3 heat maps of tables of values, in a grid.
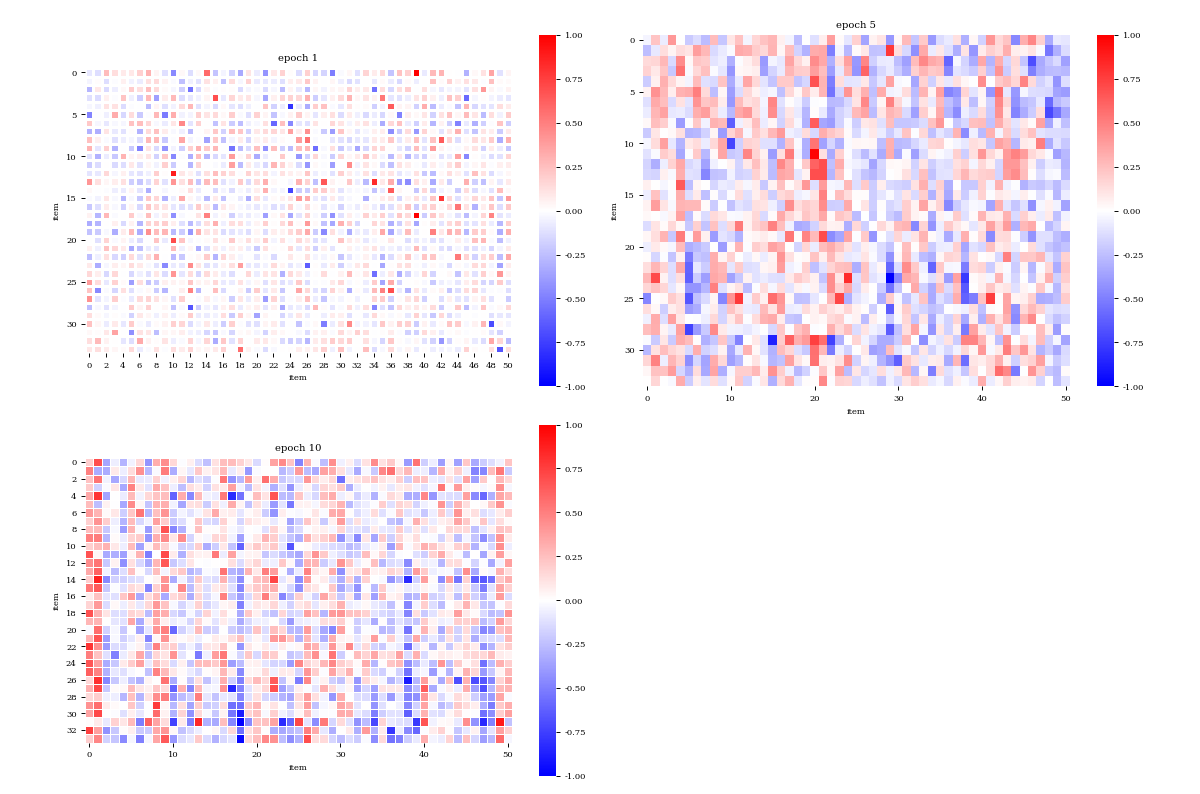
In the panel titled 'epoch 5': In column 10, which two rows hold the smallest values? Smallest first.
10, 8
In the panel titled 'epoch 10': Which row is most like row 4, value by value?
27
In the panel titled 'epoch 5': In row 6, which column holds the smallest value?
48
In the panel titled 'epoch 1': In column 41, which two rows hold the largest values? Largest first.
19, 9
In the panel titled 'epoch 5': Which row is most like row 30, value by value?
4
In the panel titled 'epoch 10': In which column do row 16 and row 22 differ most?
0
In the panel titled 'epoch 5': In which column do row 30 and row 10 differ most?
47
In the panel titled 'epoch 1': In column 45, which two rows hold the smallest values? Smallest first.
3, 10
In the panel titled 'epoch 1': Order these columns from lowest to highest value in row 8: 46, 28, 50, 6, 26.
6, 28, 46, 50, 26
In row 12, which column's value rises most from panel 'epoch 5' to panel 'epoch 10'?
1
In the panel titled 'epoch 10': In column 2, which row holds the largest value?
10
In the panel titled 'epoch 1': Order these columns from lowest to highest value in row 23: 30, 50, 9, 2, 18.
9, 30, 2, 50, 18
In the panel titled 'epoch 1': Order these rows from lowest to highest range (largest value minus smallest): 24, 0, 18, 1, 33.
1, 18, 24, 33, 0
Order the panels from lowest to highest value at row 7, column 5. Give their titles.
epoch 5, epoch 1, epoch 10
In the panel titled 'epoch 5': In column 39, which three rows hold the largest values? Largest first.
29, 28, 8
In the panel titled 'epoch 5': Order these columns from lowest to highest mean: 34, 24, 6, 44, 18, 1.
34, 44, 18, 6, 24, 1
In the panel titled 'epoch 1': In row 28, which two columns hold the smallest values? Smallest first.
12, 34
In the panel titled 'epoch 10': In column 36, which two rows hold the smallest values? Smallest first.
32, 33
